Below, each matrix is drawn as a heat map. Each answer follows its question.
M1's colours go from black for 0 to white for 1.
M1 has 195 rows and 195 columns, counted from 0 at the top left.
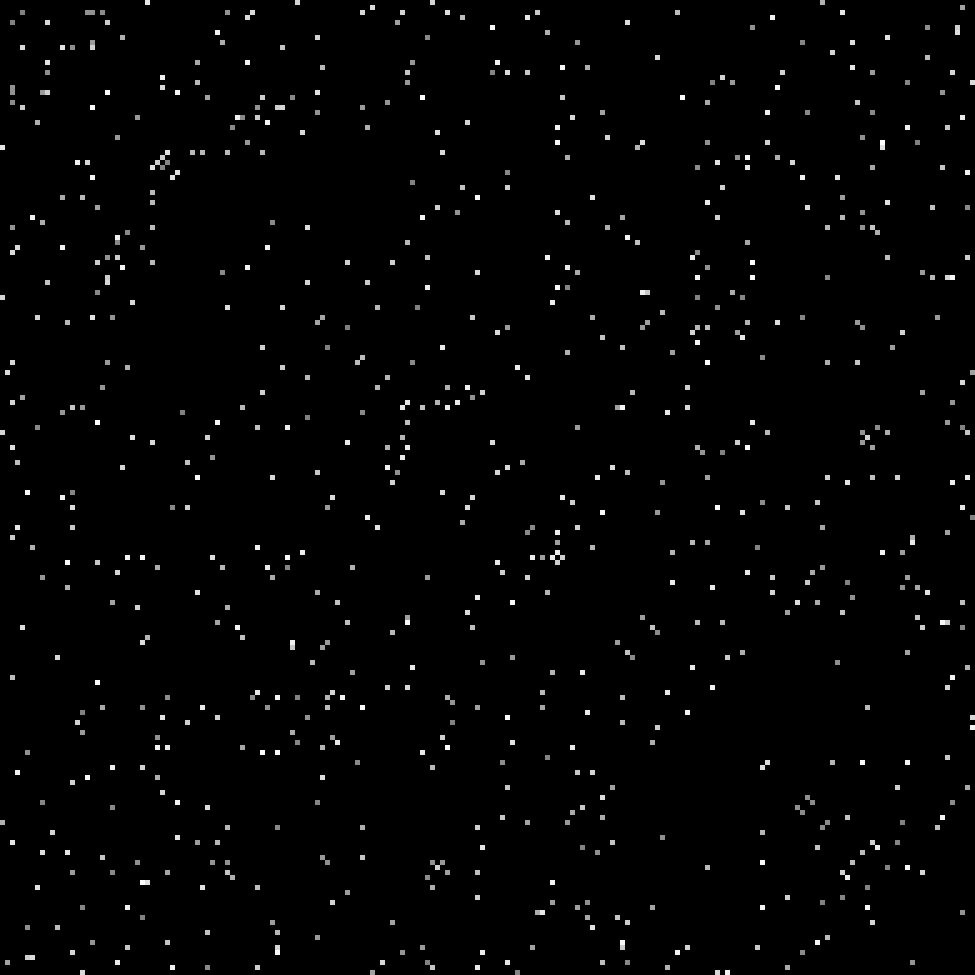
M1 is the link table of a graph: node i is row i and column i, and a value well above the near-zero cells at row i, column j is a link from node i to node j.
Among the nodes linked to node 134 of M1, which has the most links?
node 110
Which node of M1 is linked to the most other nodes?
node 2
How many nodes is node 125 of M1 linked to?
6
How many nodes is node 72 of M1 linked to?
7
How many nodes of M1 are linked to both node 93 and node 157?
2
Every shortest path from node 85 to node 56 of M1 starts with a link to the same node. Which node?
node 51
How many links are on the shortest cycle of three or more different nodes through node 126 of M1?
8
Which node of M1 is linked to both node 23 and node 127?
node 48
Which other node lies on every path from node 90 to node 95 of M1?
node 144
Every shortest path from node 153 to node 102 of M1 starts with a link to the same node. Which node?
node 22
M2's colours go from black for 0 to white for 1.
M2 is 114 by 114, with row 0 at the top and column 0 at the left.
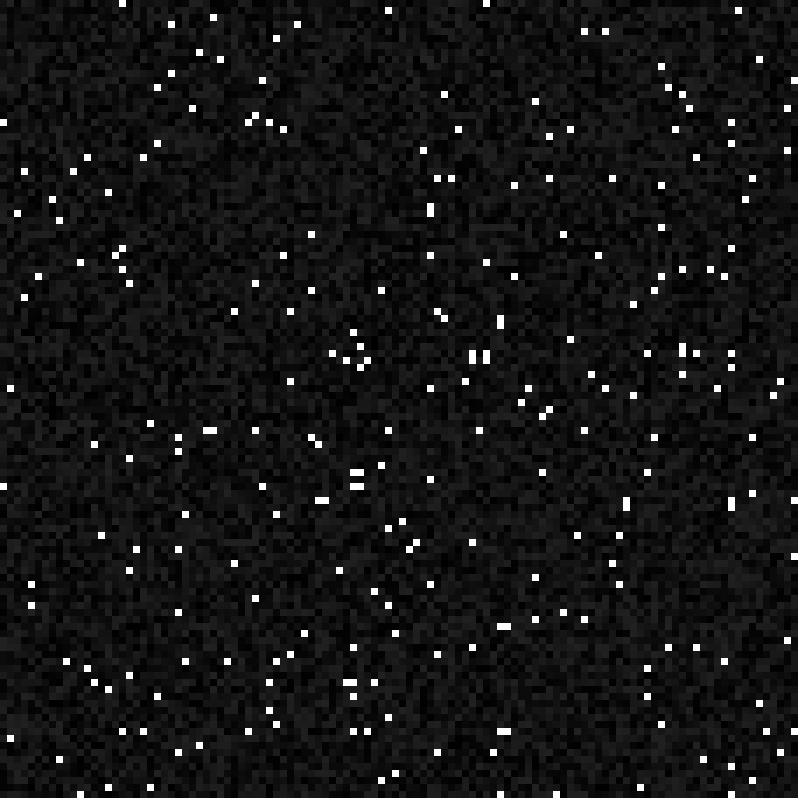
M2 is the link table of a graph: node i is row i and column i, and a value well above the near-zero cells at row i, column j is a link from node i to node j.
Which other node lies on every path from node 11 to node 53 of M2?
node 97
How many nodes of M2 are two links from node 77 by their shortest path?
3
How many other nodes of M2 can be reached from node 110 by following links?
3
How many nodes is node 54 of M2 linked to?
3
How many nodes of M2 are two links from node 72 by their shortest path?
8
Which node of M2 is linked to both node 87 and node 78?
node 25
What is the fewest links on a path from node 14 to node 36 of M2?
5
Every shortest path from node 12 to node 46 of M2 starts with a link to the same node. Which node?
node 22
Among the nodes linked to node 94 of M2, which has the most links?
node 39
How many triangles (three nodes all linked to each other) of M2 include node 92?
2
